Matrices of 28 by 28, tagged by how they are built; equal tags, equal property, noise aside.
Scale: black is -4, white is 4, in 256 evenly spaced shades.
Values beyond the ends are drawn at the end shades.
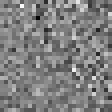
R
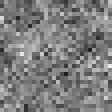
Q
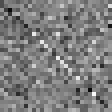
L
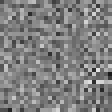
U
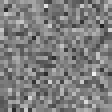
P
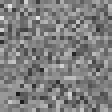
P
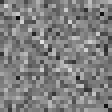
L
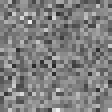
U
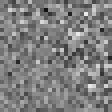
R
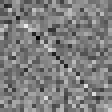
L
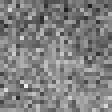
Q
